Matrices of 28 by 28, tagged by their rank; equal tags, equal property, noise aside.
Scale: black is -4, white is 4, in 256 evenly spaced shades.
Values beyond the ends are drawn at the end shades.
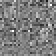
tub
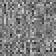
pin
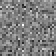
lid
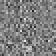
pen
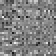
tub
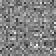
pin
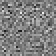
lid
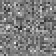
pin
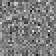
pin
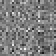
lid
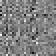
tub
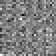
lid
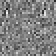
lid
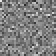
pen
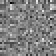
tub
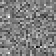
pen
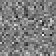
pin
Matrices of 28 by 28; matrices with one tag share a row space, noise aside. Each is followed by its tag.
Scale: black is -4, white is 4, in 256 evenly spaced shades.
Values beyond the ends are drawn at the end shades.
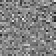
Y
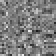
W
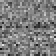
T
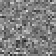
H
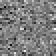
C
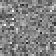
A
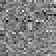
W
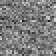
Y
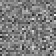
Y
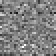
C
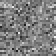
A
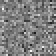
W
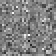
Y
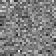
A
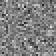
W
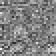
H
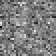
H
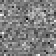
T
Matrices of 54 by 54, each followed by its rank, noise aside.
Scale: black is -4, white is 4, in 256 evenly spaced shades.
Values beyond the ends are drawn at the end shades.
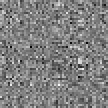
seven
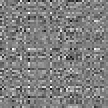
four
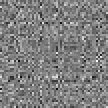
six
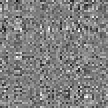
five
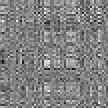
four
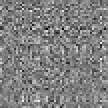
six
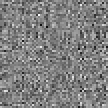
seven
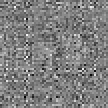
six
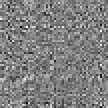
seven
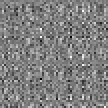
five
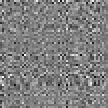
five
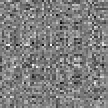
seven
